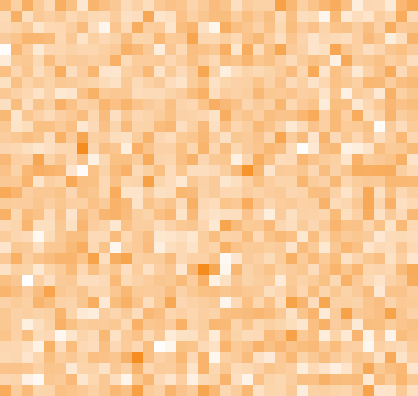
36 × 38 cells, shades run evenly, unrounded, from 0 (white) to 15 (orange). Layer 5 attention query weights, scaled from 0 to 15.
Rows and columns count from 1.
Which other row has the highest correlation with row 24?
28
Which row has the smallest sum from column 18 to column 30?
20
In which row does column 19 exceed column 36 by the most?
25
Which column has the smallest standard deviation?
2
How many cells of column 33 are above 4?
31
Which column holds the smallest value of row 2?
30
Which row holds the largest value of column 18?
4
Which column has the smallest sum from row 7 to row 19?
32
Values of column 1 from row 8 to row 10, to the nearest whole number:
4 7 4
